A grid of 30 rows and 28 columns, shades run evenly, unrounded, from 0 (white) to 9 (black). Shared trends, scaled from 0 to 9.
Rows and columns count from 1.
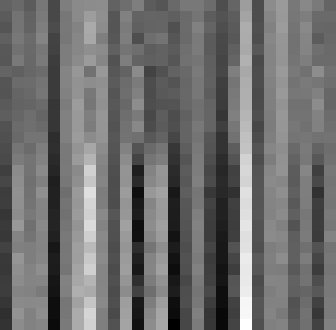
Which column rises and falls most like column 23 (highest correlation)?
26
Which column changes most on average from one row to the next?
12
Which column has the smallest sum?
21
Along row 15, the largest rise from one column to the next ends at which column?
22
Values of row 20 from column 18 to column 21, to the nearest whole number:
7 8 7 1
